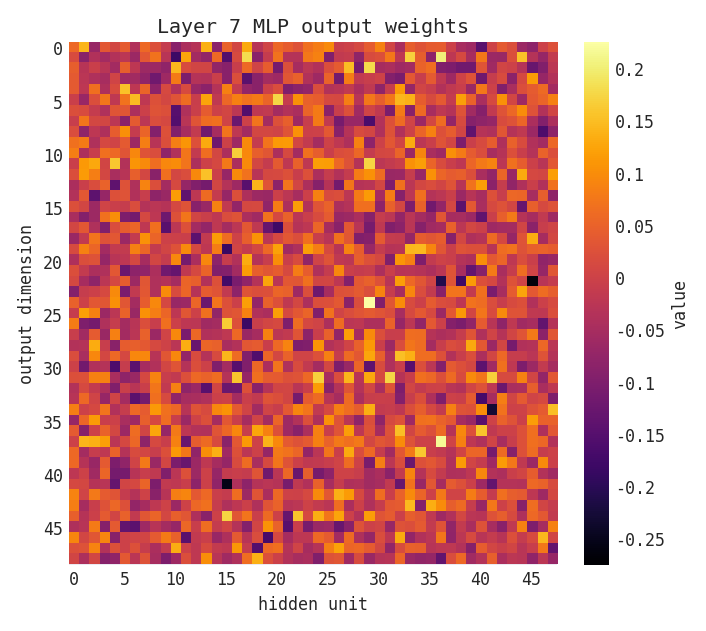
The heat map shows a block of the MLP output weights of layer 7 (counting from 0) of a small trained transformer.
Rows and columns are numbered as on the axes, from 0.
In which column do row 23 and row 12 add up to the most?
44
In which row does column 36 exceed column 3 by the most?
1
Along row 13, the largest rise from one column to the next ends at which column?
18
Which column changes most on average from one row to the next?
40
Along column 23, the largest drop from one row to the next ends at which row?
20
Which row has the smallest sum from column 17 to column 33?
17
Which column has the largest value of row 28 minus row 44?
21
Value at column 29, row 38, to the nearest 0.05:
0.05
